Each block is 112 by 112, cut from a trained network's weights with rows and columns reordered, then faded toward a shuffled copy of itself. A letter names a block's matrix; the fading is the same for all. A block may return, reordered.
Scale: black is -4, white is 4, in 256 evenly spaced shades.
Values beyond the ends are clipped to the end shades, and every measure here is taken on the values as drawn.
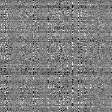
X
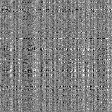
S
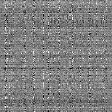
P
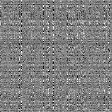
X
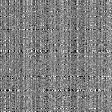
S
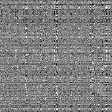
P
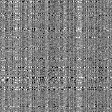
S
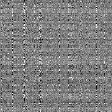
X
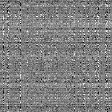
P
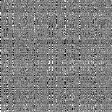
X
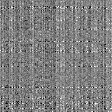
S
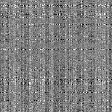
S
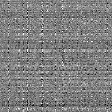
P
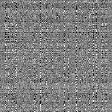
X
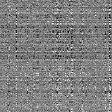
P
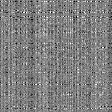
S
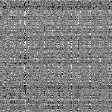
P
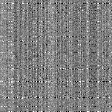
S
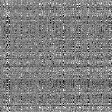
P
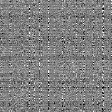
X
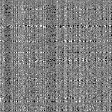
S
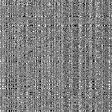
S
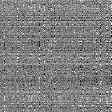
P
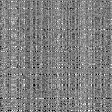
S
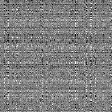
P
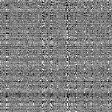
P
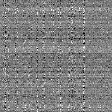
P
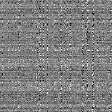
P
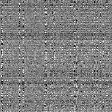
P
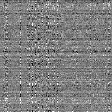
P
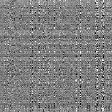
X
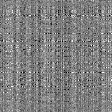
S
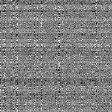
P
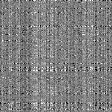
S
